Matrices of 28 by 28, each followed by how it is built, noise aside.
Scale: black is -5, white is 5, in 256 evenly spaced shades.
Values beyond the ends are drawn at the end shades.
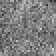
smooth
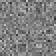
blocks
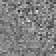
upper triangular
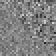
upper triangular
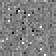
sparse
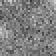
smooth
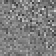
upper triangular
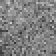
smooth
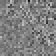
upper triangular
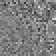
upper triangular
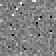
sparse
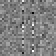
uneven columns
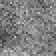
smooth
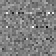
uneven rows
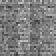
blocks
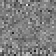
uneven rows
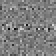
uneven rows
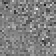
upper triangular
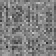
blocks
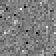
sparse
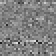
uneven rows
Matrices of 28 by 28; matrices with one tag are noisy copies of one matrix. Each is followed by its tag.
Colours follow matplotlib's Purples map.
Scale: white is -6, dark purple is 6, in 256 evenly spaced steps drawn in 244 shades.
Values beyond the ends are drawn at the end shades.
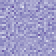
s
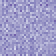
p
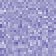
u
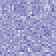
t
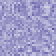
t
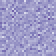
s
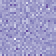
p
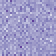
p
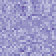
t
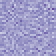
s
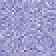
s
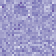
t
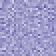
s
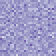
s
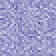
s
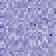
u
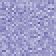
s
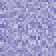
u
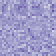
t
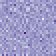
p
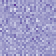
p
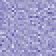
s
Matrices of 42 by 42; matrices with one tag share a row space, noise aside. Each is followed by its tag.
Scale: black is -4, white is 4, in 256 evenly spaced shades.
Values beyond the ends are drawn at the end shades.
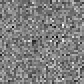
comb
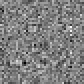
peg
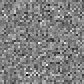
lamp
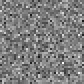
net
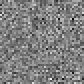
comb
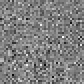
lamp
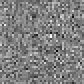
comb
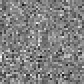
net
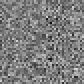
comb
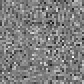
comb
